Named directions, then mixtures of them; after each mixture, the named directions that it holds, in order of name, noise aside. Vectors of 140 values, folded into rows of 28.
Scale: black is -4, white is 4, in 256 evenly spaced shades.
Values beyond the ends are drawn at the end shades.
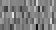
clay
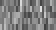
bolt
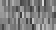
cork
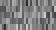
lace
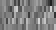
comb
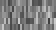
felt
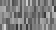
lace.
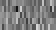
bolt, comb, cork.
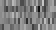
clay, cork.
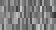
bolt, cork.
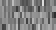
cork, lace.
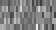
bolt, clay, felt.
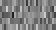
clay, lace.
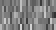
bolt, felt, lace.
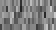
bolt, clay, lace.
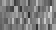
clay, comb.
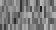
bolt.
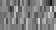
comb.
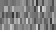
clay, cork.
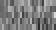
comb, cork.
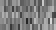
clay, cork, felt.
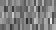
clay, cork, felt.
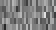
lace.
